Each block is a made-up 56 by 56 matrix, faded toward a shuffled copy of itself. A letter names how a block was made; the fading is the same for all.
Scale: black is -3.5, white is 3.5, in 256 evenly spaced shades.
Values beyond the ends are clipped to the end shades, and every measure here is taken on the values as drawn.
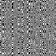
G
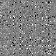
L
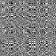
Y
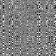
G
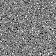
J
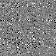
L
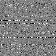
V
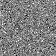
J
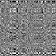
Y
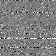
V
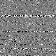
V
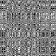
Y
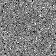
J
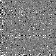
L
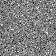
J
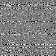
V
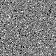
J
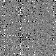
L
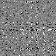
L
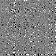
L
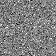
J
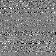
V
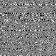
V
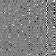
G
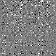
L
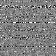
V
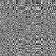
Y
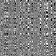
G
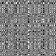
Y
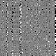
G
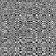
Y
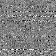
V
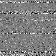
V
